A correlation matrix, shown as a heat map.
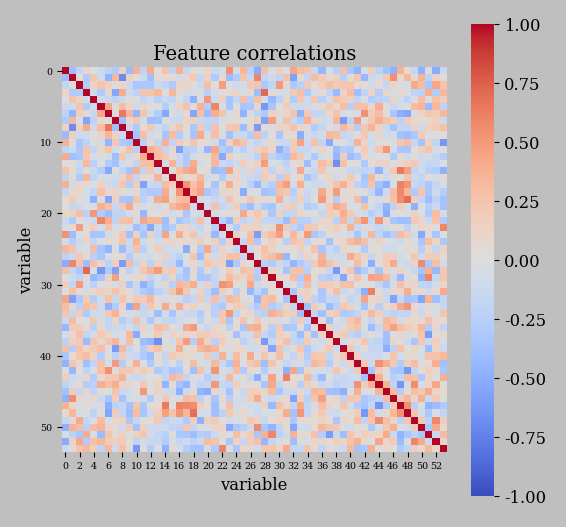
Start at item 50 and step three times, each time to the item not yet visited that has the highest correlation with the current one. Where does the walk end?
46
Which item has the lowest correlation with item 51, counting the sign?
37
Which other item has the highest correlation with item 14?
47
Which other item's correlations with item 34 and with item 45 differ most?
23
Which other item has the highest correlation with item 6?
8
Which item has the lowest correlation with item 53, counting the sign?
10
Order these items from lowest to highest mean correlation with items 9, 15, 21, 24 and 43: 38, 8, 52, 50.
50, 38, 52, 8
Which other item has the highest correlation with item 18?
48
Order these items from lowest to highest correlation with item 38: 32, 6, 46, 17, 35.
32, 35, 46, 6, 17
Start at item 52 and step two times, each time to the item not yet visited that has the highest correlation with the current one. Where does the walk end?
44
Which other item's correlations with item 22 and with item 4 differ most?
30
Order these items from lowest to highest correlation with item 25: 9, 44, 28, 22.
9, 44, 22, 28
